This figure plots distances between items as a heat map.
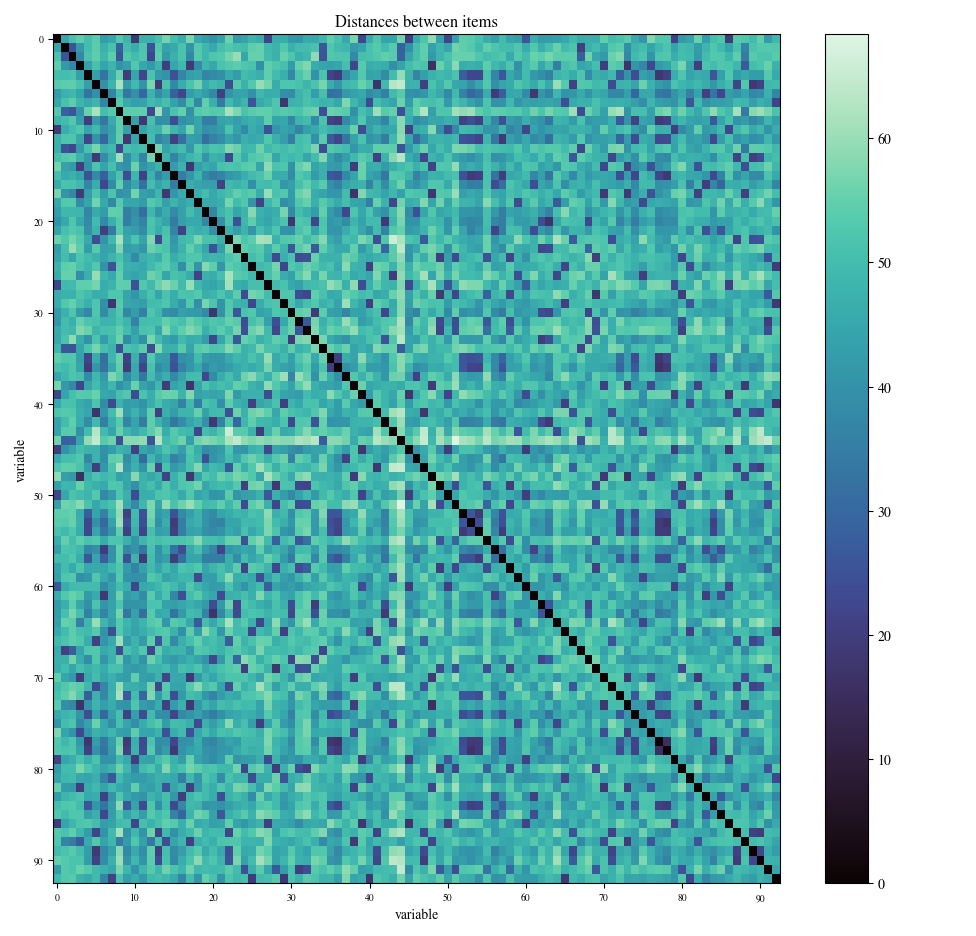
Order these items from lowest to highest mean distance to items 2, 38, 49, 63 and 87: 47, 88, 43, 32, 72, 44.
88, 47, 32, 72, 44, 43
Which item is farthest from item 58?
44
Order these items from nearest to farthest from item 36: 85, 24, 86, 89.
89, 85, 24, 86
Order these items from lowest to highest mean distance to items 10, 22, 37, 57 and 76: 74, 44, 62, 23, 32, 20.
74, 20, 62, 23, 32, 44
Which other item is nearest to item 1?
67
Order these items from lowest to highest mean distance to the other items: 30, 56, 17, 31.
56, 30, 17, 31
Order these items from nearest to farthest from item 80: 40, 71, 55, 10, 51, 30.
51, 55, 10, 71, 40, 30
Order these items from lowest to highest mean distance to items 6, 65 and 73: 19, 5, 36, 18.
36, 18, 5, 19
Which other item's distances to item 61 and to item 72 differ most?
83
